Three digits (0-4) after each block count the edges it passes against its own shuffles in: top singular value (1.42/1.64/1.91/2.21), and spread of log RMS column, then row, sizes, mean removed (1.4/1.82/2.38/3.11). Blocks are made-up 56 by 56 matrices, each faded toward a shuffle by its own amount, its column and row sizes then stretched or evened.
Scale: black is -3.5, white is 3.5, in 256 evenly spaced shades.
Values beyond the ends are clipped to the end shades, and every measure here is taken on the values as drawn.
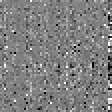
3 3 1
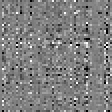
3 4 3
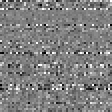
3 0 4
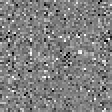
2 2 1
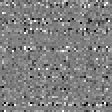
0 1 4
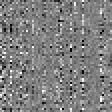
3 4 1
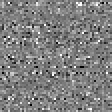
1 0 3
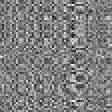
4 3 1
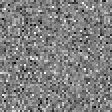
2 0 0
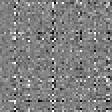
4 3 3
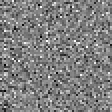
2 1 0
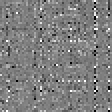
3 3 2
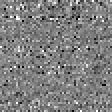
1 0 3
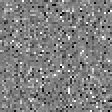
1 1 0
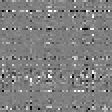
3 2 4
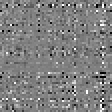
2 3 4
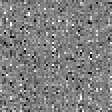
0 3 0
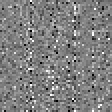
2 3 0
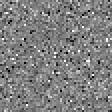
0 1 0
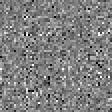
2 2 2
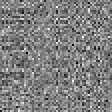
4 2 0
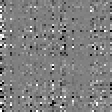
1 4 3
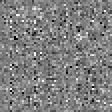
1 2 1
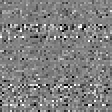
3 0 4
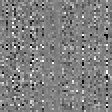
1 4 1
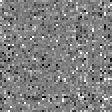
2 2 2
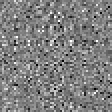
3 2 1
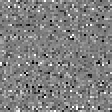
1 0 3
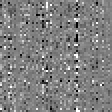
3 4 1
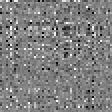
3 3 3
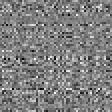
4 0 4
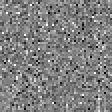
2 0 0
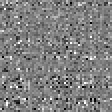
0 2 3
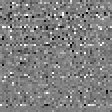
2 0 3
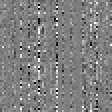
2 4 0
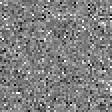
2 1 0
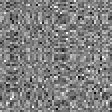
4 1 0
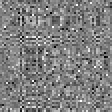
4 1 0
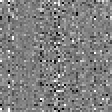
2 3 2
